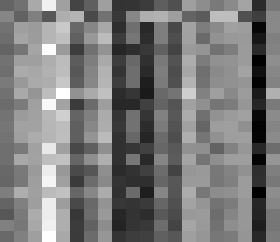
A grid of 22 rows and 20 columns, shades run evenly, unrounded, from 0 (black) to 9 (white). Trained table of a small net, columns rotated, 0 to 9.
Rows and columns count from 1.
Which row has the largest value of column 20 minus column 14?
2
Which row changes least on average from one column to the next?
14
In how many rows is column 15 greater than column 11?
21
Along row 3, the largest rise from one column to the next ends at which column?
20
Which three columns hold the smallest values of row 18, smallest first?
19, 11, 9
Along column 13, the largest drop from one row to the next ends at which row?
3
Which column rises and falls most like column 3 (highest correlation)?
18
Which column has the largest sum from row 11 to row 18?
4
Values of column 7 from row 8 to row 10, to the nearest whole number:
5 6 4
